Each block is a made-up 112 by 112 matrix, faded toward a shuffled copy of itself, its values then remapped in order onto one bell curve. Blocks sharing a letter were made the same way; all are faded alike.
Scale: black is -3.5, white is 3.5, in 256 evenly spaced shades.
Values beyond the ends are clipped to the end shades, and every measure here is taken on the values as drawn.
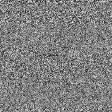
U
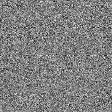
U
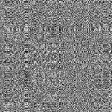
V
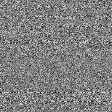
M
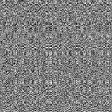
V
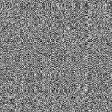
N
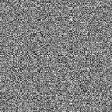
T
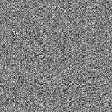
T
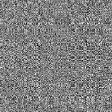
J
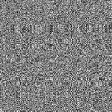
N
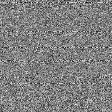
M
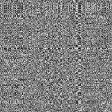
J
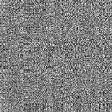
T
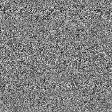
U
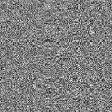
T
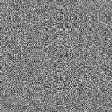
N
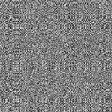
V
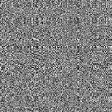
J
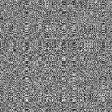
V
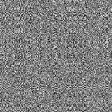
N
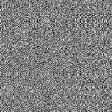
T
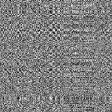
V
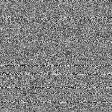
M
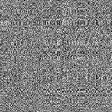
N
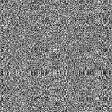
N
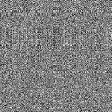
T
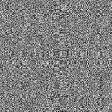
N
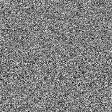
U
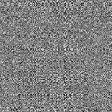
J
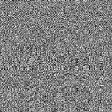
N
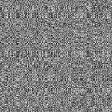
V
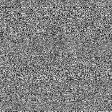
M
